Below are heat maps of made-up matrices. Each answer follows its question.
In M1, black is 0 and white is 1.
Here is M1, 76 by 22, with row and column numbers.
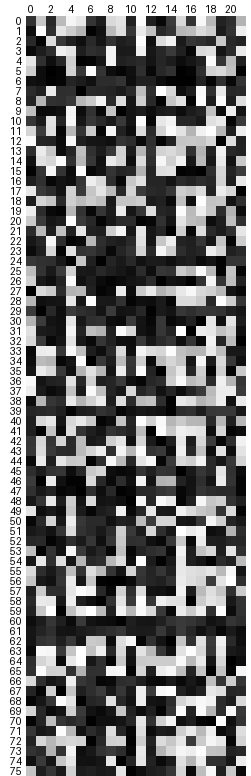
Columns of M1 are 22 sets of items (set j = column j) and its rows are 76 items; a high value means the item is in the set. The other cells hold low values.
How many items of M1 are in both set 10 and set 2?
2
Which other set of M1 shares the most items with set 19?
11
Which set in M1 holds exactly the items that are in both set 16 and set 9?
12
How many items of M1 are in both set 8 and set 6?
2
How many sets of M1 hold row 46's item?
6
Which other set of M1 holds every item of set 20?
4
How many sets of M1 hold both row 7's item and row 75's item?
1
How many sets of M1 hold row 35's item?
12
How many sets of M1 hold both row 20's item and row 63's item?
4
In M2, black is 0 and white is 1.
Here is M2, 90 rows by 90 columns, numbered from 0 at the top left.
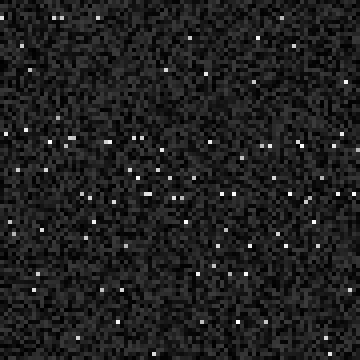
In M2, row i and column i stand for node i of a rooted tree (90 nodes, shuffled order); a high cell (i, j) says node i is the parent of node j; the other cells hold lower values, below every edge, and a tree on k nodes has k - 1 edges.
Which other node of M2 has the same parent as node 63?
86
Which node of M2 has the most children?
48
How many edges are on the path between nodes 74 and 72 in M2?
5
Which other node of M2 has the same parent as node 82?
38
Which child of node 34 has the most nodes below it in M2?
35
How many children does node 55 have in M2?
4
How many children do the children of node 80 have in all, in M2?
5
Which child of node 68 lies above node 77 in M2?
49
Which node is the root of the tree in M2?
44
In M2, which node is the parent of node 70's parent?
42
